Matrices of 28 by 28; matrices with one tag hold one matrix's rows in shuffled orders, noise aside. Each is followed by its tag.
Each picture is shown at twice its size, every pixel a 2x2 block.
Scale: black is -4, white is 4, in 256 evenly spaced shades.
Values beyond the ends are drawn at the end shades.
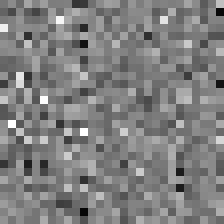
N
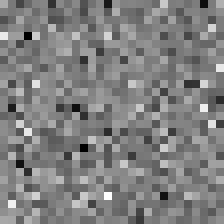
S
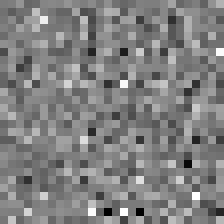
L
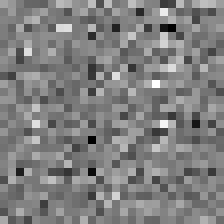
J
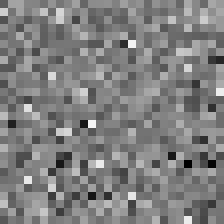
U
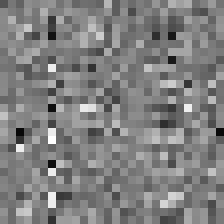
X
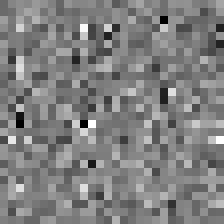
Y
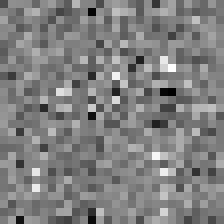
J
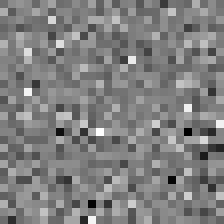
U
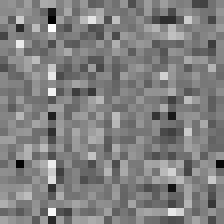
X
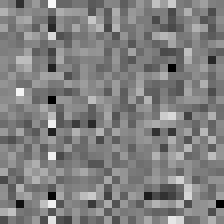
X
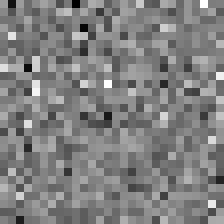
S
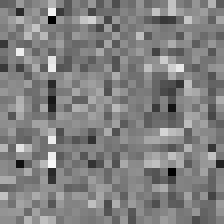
X
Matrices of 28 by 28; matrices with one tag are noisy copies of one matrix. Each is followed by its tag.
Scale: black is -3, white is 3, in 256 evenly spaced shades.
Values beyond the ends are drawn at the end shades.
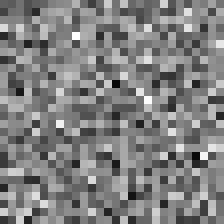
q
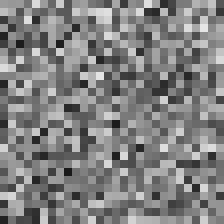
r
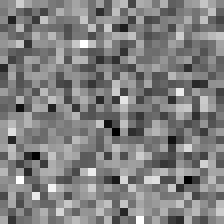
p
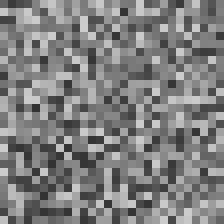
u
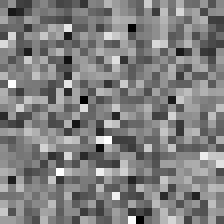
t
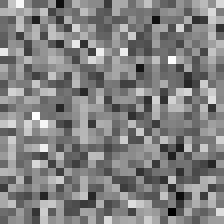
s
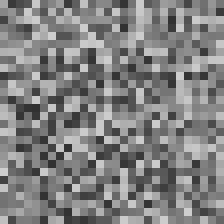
u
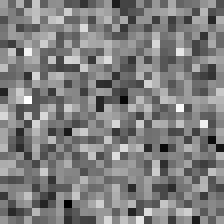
u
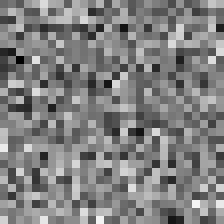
p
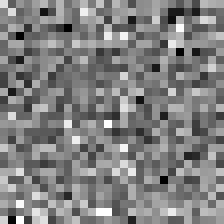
p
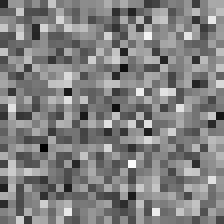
q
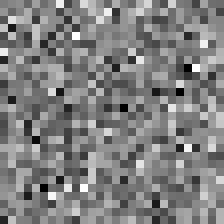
r
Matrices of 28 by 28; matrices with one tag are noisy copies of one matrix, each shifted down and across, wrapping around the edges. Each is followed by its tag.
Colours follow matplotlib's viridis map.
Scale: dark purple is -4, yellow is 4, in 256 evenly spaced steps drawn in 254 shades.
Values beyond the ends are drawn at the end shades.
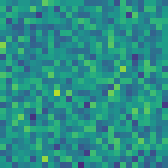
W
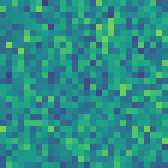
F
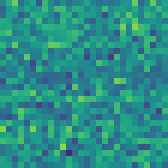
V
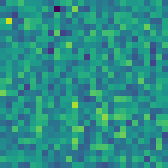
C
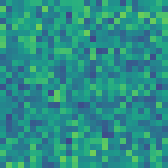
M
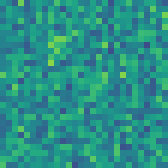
C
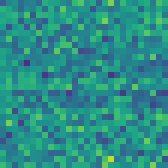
V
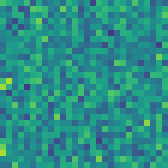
C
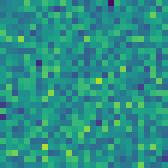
W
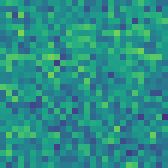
M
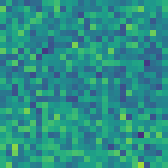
M
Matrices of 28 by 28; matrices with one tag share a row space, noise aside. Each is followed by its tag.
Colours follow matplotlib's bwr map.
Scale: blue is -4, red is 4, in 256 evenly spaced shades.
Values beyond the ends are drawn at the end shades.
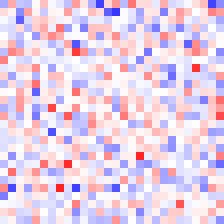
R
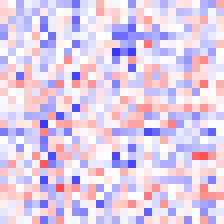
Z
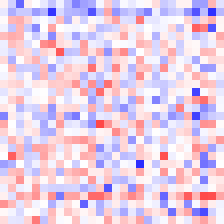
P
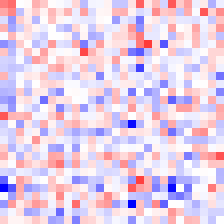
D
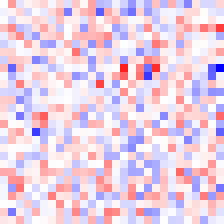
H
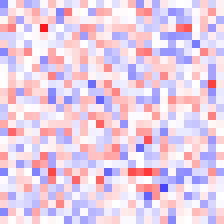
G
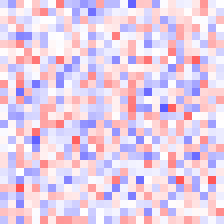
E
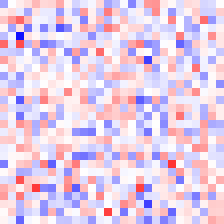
E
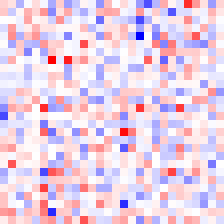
G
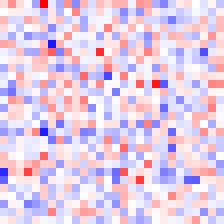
G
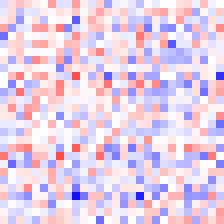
R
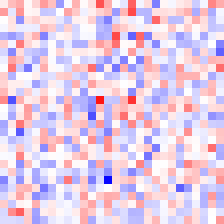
H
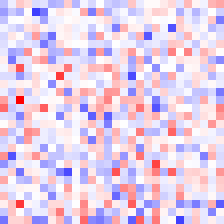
H
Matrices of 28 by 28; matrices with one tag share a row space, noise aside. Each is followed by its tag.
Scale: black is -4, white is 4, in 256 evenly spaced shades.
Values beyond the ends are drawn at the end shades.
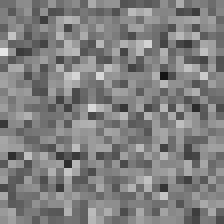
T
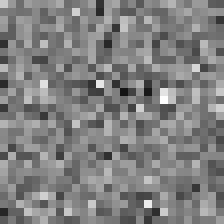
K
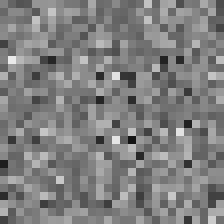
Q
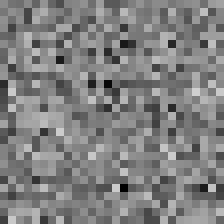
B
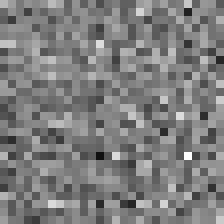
Q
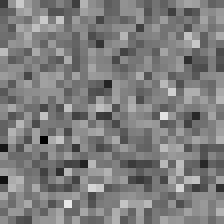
T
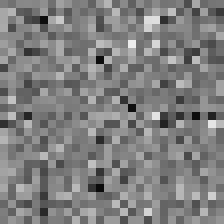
K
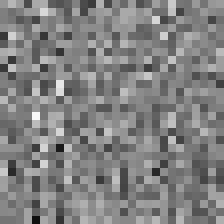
B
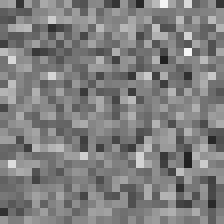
Q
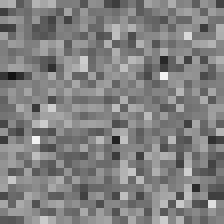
Q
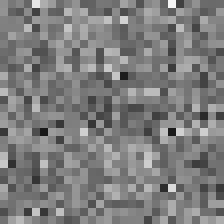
B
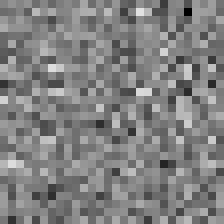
Q
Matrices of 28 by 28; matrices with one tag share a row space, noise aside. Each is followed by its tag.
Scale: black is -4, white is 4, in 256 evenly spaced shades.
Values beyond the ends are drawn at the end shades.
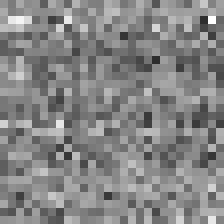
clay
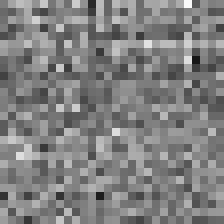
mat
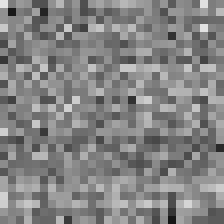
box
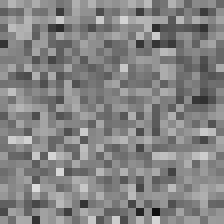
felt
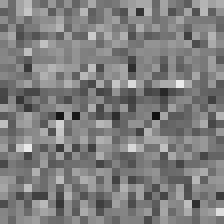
mat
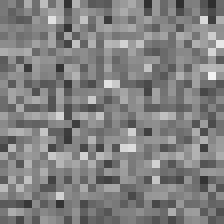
clay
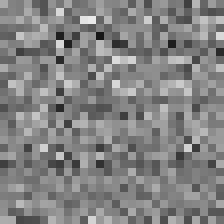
mat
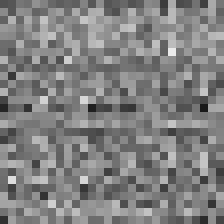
box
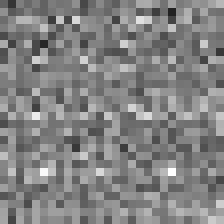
box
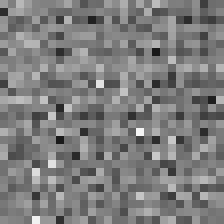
felt
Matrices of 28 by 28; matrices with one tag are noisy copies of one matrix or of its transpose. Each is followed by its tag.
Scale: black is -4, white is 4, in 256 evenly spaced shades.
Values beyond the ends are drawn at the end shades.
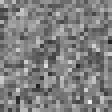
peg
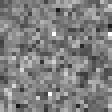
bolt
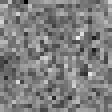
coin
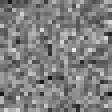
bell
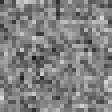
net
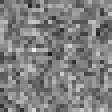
net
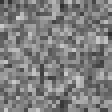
bell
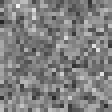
coin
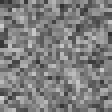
bell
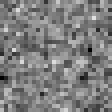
bolt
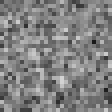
bolt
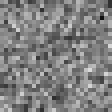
peg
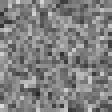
coin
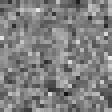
bolt
